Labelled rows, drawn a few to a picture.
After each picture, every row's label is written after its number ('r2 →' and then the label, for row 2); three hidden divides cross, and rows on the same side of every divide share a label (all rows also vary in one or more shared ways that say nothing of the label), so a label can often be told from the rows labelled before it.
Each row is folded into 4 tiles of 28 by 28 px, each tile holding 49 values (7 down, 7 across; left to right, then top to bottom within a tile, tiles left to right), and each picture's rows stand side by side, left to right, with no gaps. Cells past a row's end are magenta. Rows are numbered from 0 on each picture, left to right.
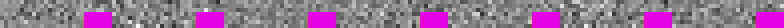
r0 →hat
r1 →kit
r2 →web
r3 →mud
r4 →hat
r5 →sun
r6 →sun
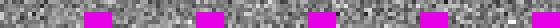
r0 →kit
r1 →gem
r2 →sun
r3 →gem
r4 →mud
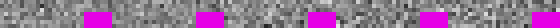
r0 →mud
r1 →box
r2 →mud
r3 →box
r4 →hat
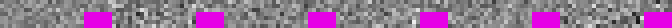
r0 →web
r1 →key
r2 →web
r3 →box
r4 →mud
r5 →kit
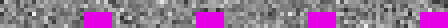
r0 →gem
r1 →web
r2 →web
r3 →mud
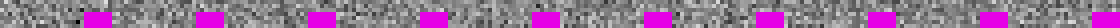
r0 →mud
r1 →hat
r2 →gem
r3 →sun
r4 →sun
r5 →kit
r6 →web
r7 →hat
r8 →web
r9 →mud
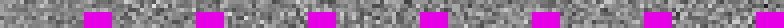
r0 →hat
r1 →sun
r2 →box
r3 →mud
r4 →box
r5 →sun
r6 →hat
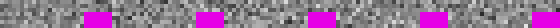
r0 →hat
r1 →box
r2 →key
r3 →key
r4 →sun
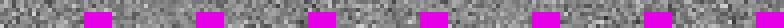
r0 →gem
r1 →kit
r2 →mud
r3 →gem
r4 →key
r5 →kit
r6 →gem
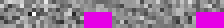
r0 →sun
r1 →sun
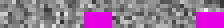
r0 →hat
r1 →mud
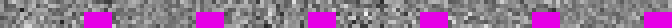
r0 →mud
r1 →key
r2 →gem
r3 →key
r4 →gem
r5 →sun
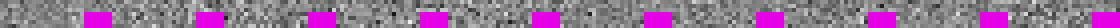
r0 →kit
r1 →hat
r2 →mud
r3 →gem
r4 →hat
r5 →key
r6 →box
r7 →kit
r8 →key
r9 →key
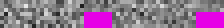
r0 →box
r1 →gem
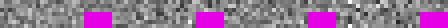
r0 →kit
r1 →hat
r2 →key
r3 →web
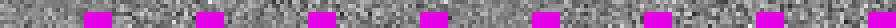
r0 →key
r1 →kit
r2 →gem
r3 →box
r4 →kit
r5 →key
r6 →kit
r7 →kit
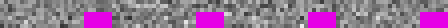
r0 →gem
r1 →web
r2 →kit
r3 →mud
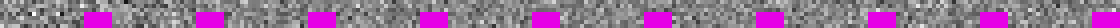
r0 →hat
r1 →mud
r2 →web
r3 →gem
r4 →gem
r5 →web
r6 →key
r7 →hat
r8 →gem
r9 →box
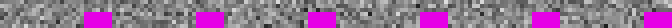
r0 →box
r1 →kit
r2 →gem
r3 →sun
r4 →hat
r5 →key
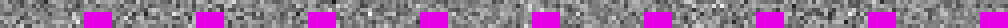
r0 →gem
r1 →key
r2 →gem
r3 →kit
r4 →kit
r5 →key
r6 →web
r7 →web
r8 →kit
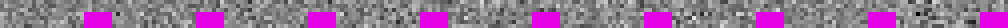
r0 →hat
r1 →sun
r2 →hat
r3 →kit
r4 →web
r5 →web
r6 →hat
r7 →key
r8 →hat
